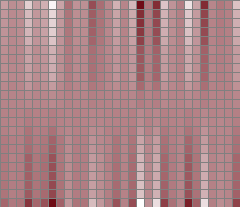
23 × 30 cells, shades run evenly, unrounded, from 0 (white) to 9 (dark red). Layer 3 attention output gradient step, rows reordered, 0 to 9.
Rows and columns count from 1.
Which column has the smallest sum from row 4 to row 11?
7
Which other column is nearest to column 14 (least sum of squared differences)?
16
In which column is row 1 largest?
18
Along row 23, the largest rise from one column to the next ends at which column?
21
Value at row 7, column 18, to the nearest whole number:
6
